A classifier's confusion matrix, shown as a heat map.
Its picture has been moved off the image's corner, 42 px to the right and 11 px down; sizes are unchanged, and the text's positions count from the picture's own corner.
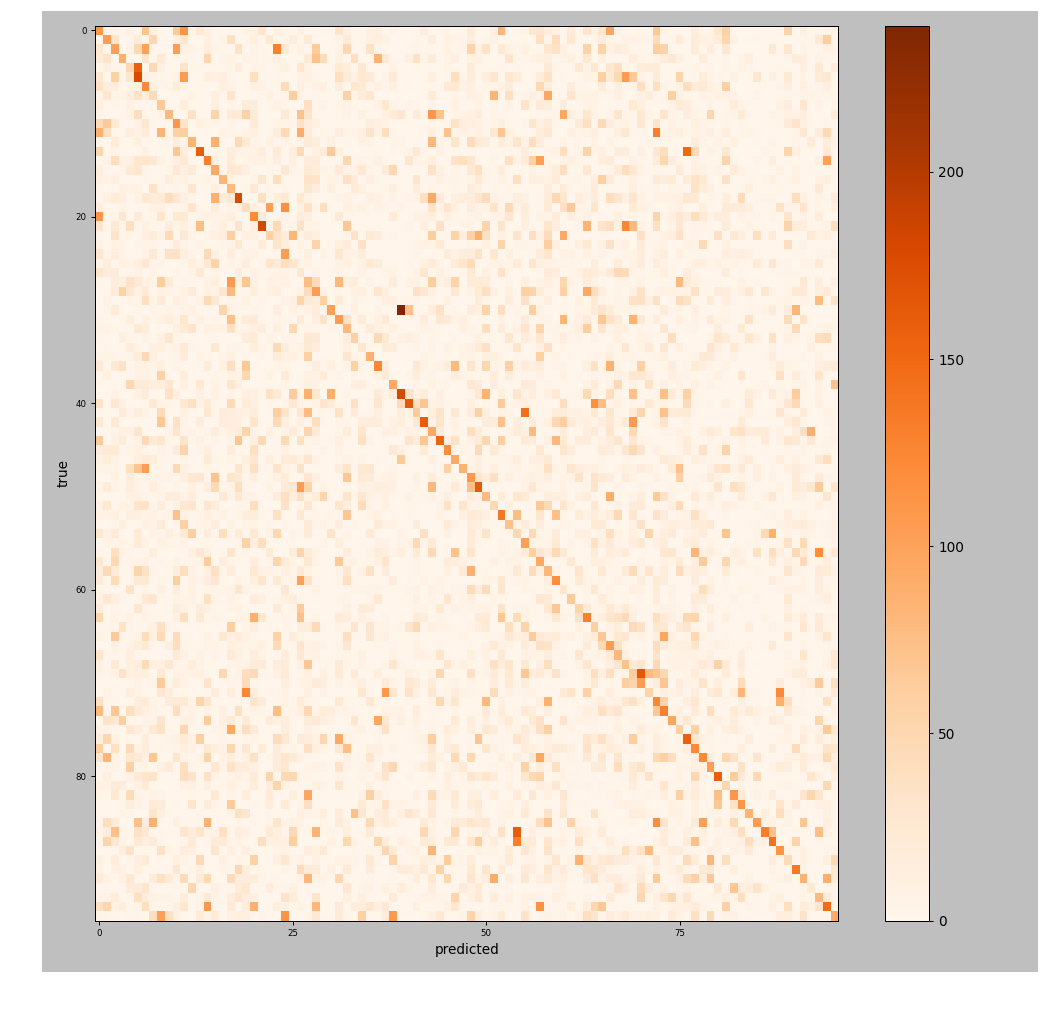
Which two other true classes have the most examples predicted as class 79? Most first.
89, 91
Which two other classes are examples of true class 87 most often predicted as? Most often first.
54, 77
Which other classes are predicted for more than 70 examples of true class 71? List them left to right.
19, 37, 83, 88
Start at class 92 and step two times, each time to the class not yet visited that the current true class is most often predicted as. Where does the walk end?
27
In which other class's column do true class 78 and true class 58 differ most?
57
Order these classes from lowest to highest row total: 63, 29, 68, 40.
29, 68, 63, 40
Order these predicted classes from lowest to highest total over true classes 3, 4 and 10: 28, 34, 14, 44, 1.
44, 34, 14, 28, 1
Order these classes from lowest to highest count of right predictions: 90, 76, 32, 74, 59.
32, 74, 59, 90, 76
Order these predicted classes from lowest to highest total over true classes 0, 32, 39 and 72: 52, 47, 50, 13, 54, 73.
47, 54, 13, 52, 73, 50
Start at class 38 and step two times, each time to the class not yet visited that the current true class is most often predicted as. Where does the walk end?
24
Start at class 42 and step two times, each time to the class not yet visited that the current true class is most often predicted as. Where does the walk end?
70
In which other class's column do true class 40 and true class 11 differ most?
72
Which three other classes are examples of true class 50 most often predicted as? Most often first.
66, 72, 29
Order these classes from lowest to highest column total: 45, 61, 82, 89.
61, 82, 45, 89
